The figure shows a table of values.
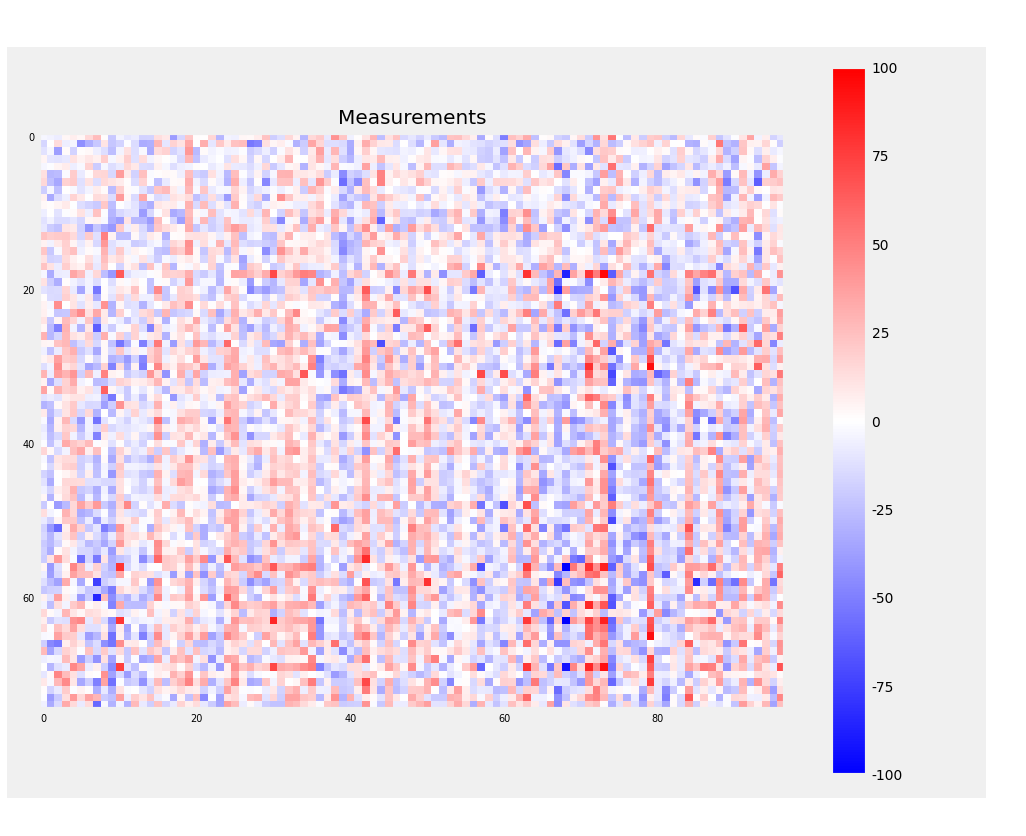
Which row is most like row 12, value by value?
59
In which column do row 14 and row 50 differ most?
84
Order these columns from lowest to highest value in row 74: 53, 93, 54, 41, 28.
41, 28, 93, 53, 54
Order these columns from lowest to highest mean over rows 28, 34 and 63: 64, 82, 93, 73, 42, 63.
82, 93, 42, 64, 63, 73
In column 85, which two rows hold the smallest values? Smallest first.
58, 20
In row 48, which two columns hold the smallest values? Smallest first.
60, 57
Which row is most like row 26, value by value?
67
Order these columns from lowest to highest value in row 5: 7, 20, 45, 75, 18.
20, 18, 45, 7, 75
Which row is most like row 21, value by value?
36
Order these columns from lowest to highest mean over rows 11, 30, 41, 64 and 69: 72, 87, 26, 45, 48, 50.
50, 26, 48, 45, 87, 72
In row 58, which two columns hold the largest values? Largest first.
50, 42
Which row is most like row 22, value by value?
70
